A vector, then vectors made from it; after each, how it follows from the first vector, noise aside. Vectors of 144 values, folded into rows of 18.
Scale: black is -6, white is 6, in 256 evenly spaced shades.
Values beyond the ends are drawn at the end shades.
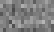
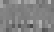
reversed, negated, partly zeroed.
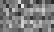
wrapped around, negated, scaled up.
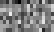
wrapped around, negated, scaled up.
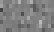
reversed, negated, partly zeroed.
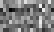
reversed, negated, scaled up.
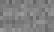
wrapped around, shrunk.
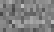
copied.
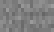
wrapped around, shrunk.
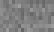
wrapped around, shrunk.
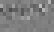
reversed, negated, partly zeroed.
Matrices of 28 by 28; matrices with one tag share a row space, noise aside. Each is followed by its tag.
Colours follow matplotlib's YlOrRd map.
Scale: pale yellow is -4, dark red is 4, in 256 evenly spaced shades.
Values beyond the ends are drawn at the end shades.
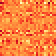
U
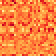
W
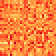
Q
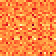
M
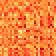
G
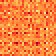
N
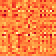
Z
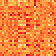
G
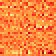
Q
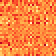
N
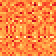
M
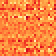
G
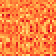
U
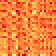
Z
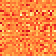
U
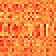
N
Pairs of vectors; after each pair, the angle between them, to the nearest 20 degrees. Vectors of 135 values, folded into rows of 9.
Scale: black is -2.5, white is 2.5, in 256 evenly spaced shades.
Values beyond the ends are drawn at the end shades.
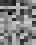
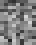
40 degrees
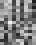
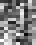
120 degrees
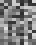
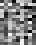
140 degrees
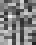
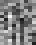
20 degrees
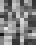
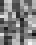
160 degrees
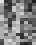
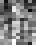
40 degrees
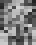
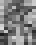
160 degrees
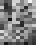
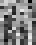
100 degrees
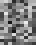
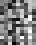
60 degrees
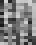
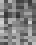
160 degrees
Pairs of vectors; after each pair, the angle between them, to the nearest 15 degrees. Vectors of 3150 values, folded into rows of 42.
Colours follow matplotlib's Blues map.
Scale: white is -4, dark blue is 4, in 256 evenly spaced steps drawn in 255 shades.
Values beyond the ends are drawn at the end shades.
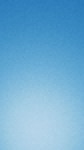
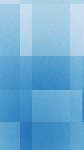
150 degrees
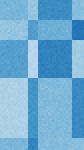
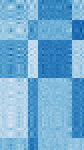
15 degrees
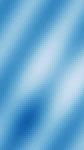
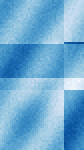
60 degrees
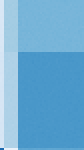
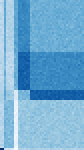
60 degrees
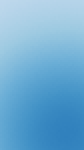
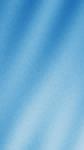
150 degrees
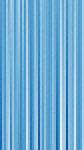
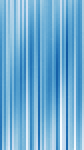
30 degrees
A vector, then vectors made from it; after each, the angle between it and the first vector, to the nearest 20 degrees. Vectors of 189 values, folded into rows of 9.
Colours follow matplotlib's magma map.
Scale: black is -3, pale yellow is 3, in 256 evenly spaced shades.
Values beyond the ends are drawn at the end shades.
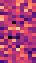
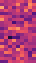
20 degrees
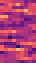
60 degrees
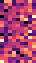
100 degrees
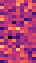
20 degrees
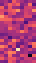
60 degrees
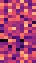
80 degrees
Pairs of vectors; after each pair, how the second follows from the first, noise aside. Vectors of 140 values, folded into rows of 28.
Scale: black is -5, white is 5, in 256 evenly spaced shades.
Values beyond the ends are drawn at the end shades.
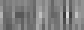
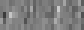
wrapped around, partly zeroed.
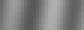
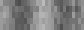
wrapped around.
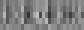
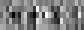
reversed, scaled up.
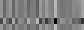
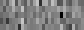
shuffled.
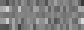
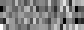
reversed, negated, scaled up.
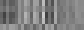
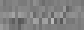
wrapped around, partly zeroed.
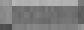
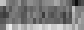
reversed, scaled up.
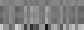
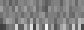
sign-scrambled.
